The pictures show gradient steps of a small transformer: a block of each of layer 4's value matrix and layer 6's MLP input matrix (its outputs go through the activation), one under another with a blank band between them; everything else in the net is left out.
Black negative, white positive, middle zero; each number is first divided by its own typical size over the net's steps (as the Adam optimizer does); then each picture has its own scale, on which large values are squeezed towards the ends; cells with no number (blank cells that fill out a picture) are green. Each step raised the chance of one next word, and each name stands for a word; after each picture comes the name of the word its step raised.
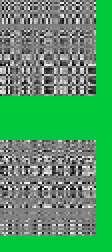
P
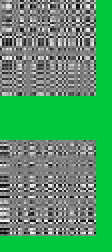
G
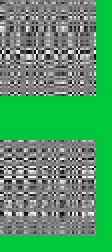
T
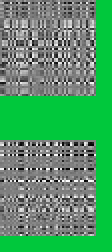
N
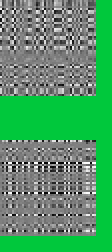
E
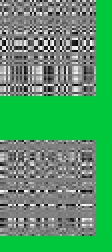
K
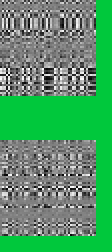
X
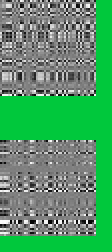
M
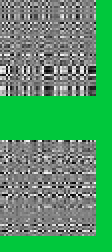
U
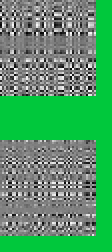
X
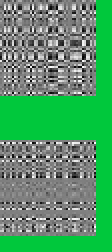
T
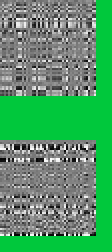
X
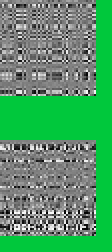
M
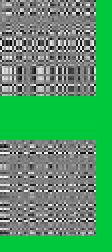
K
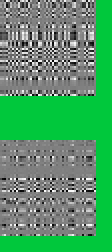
M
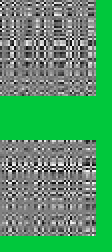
N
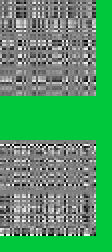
N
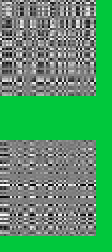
N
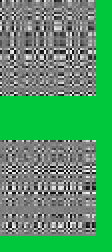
T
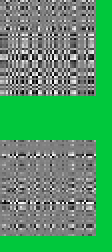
T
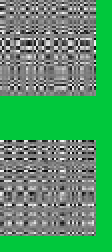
K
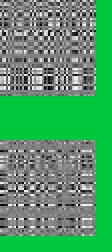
X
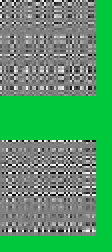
U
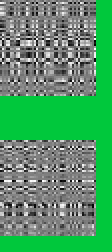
N
